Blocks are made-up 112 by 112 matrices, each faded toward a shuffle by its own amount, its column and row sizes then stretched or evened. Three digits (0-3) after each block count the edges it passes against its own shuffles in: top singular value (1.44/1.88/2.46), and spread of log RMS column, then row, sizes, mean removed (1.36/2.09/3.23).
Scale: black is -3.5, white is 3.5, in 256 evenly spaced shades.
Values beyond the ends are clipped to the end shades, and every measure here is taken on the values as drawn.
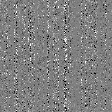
0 3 0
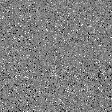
0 1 1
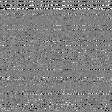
3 0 3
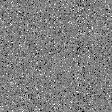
1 2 0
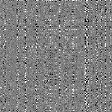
3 3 2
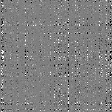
2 3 2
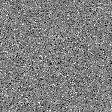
0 0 0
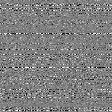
3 0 3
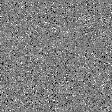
1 1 1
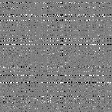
3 2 3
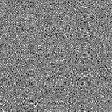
3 0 1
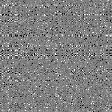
3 1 2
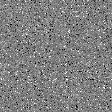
0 1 1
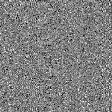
2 1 0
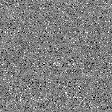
1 0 2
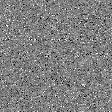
1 0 1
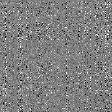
0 3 2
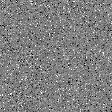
0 1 0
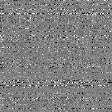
2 1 3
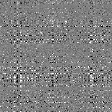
3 2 3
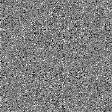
0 2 1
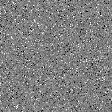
1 1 0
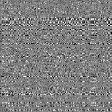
3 1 3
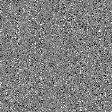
0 2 0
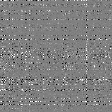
2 2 3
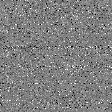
0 0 2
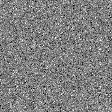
0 1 0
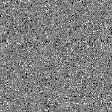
2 1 1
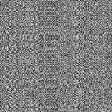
3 2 0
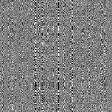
3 3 0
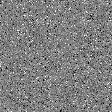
1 1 0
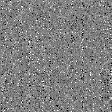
1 2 1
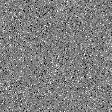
1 1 0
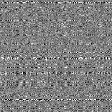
3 0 3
